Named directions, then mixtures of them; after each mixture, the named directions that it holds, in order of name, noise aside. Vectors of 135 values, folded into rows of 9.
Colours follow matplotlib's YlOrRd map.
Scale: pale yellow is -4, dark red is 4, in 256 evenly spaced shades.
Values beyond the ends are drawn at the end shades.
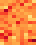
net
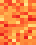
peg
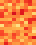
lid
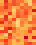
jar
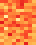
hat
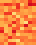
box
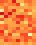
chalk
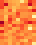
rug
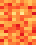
lid.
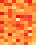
chalk, hat, rug.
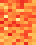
hat.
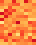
chalk, net, peg.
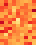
jar, rug.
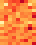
rug.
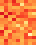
chalk, jar, lid.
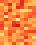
hat, lid.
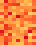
chalk, jar, peg.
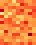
chalk.
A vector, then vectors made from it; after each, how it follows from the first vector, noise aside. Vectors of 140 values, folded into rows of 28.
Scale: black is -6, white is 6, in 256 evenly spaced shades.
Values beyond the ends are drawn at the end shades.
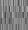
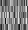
wrapped around, scaled up.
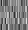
wrapped around, scaled up.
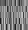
wrapped around, scaled up.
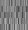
reversed.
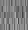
reversed.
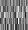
reversed, negated, scaled up.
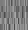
reversed.
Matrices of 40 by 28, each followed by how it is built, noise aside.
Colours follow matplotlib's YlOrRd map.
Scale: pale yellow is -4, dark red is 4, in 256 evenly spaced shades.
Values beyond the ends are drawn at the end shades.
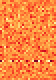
uneven rows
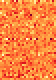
uneven rows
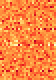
uneven rows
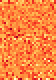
uneven rows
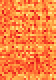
blocks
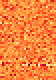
uneven rows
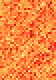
Hankel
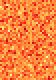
noise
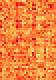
blocks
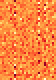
uneven columns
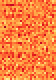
blocks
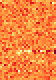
uneven rows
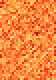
Hankel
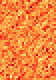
Hankel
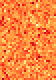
uneven columns
